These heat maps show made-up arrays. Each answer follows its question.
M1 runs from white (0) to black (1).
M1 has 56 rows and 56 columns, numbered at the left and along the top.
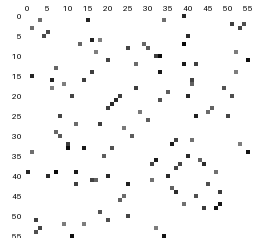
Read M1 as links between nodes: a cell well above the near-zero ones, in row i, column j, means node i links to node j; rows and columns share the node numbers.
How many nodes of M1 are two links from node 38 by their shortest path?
2
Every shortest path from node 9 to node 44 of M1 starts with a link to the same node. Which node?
node 17
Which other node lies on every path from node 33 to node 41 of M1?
node 14
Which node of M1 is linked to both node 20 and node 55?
node 11
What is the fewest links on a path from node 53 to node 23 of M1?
7
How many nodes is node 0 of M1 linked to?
1
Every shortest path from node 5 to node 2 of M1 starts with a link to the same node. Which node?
node 40
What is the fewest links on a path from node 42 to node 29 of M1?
4
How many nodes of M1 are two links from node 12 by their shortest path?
6
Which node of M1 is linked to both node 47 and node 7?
node 39
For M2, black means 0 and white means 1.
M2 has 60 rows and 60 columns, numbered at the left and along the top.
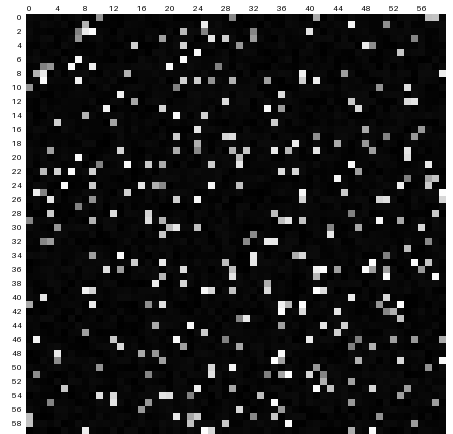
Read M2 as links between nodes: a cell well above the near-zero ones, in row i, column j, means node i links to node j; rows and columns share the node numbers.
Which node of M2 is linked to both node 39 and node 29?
node 9
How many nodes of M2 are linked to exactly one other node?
2
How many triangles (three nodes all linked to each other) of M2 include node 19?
3
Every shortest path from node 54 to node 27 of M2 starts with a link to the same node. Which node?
node 20
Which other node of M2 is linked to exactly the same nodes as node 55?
node 28
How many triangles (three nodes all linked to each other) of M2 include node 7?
1
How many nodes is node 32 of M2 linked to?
6
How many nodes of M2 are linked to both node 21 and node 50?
3
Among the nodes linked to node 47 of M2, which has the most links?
node 46
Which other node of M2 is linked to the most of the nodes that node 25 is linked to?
node 8
